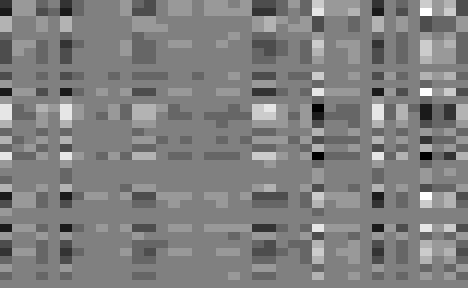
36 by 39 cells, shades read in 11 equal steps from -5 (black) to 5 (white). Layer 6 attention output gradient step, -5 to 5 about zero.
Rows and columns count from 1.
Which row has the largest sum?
14
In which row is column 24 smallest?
25
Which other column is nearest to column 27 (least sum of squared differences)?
36
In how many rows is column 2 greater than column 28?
4
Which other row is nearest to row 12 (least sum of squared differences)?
29
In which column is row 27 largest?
1
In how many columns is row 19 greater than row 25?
10
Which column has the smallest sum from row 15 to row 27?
27
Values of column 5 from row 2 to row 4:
-1 0 0
